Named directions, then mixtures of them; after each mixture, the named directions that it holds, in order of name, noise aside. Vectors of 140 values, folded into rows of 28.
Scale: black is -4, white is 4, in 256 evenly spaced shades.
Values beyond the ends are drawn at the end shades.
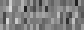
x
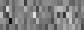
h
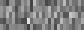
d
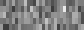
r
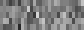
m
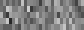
h, m, x.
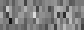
h.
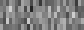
d, m, x.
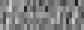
x.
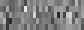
h, x.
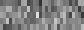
m, r, x.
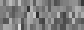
m.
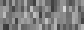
r.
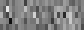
h.
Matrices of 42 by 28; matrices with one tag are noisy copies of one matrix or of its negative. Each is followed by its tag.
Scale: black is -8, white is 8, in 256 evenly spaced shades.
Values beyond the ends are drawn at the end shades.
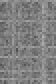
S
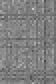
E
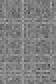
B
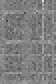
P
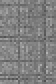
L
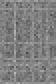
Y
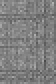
E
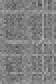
P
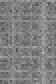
S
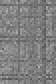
L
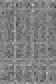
Y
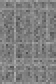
Y
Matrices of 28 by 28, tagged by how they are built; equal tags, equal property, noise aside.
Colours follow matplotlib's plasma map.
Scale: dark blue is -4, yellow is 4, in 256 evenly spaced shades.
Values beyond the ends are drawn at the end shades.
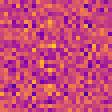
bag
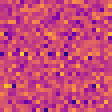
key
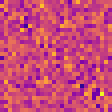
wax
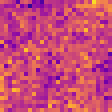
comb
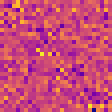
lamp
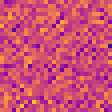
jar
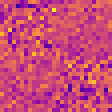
lamp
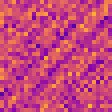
jar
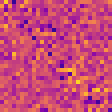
lamp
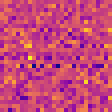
key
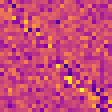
wax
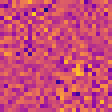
lamp
